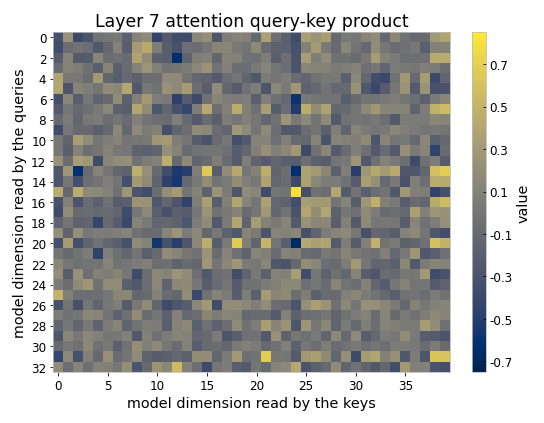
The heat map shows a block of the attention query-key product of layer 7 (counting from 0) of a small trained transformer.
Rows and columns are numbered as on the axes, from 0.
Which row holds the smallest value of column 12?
2
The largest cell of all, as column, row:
24, 15
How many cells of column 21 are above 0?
22
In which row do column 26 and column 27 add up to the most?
20
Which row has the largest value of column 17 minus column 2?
13
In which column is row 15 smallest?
38
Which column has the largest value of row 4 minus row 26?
0
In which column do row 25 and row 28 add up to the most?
21
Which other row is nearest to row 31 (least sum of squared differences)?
16
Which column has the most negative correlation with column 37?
32
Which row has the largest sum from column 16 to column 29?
31
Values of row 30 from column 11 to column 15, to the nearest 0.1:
0 -0.1 0.1 -0.2 -0.1
